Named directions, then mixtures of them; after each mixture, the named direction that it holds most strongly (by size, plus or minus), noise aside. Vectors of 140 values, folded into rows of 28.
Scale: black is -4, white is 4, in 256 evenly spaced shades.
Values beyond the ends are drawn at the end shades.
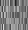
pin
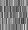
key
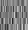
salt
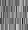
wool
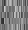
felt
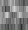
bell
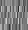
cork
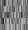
felt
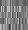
cork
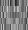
pin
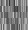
pin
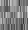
bell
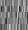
cork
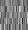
cork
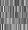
pin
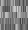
bell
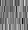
wool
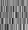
salt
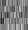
felt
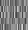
pin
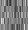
felt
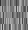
pin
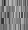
felt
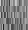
pin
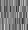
key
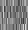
key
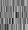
salt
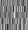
salt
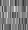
pin
